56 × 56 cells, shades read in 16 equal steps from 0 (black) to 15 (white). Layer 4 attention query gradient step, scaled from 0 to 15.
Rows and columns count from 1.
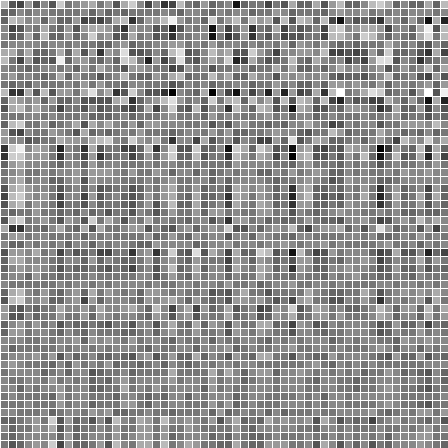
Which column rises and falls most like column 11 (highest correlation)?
48
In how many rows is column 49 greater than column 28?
21
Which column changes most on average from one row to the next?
54
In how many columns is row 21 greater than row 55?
16
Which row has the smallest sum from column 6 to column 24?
32
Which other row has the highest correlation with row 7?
10
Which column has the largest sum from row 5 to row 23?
12
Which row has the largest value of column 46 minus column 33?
5
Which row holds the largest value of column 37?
18
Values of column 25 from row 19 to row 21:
12 11 8
